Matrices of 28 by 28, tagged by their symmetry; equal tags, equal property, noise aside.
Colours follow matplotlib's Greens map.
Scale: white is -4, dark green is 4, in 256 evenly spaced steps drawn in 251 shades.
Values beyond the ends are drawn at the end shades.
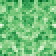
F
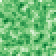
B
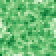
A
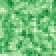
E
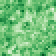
B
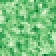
A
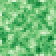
B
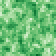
A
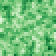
A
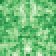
F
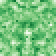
F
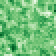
E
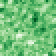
E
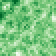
B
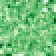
E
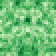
F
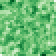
A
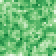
B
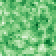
E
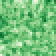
E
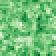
E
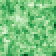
B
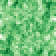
A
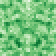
F
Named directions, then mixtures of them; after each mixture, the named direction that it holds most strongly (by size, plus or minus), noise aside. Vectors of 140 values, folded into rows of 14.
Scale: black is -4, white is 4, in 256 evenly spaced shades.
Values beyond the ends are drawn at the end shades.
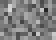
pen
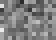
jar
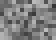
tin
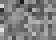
jar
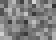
tin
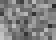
tin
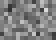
pen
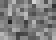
tin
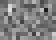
pen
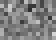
pen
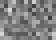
pen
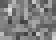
pen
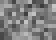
tin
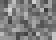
pen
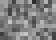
tin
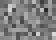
pen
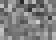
jar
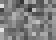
jar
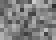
tin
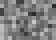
tin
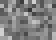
jar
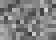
pen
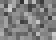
pen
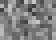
jar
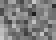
tin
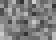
tin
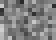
jar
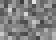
pen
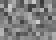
pen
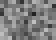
tin
